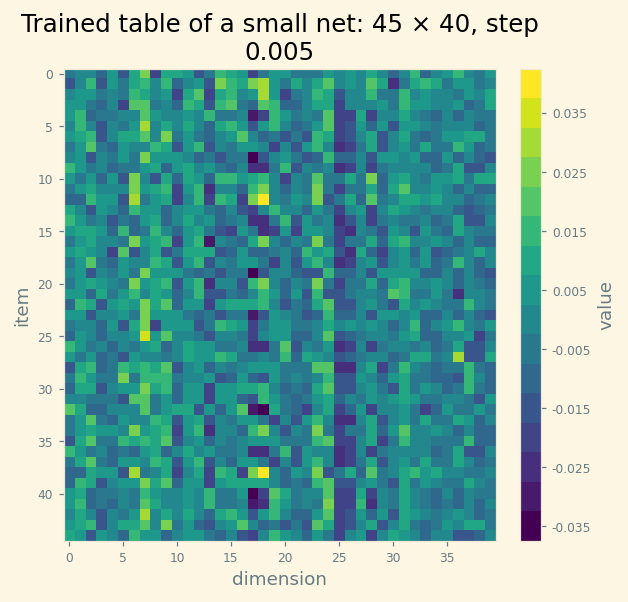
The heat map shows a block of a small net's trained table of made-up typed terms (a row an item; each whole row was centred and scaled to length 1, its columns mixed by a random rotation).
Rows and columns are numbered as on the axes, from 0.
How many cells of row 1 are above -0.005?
30
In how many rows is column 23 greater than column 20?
29
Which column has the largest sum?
7
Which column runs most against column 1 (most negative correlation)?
26
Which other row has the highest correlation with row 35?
28
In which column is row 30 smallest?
13
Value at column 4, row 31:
-0.005
